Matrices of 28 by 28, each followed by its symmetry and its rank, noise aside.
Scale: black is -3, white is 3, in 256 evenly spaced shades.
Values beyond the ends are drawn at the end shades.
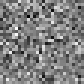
antisymmetric, rank six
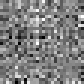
antisymmetric, rank six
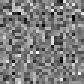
no symmetry, rank six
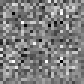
symmetric, rank six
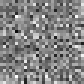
symmetric, rank five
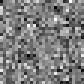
no symmetry, rank six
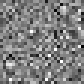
symmetric, rank six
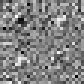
symmetric, rank seven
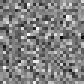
no symmetry, rank seven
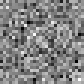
symmetric, rank seven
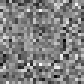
antisymmetric, rank six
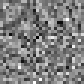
symmetric, rank six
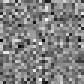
antisymmetric, rank six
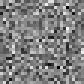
no symmetry, rank six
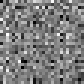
no symmetry, rank six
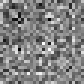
symmetric, rank six
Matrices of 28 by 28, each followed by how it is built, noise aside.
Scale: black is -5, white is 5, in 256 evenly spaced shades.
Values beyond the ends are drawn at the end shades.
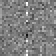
uneven columns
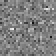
uneven rows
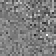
upper triangular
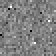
sparse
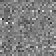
uneven rows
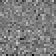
uneven rows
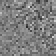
upper triangular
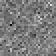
Hankel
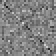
diagonal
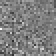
lower triangular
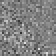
lower triangular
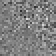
upper triangular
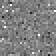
sparse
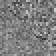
upper triangular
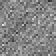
Hankel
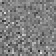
lower triangular
